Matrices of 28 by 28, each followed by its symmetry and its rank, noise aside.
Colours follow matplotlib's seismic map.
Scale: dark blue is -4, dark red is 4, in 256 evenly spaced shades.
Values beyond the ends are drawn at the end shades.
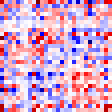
symmetric, rank four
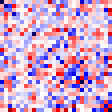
symmetric, rank six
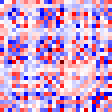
symmetric, rank four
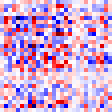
no symmetry, rank four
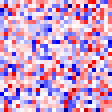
no symmetry, rank eight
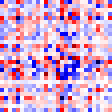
symmetric, rank four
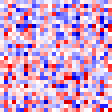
no symmetry, rank four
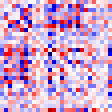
antisymmetric, rank four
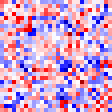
symmetric, rank eight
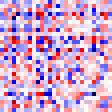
symmetric, rank four
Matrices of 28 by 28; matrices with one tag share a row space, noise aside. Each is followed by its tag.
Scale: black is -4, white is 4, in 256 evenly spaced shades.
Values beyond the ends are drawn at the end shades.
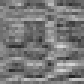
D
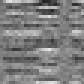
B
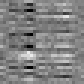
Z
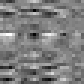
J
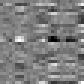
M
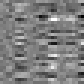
M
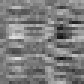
D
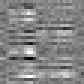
Z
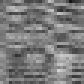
D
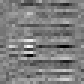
Z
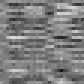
D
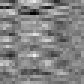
J
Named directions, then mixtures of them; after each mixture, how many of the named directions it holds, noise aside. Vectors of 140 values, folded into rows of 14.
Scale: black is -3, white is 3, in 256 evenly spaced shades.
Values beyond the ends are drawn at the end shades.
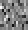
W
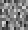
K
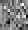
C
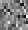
two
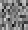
two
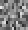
two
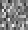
two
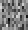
three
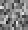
two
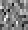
one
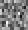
one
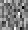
two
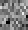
three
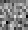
two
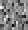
one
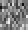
two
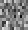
one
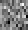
one
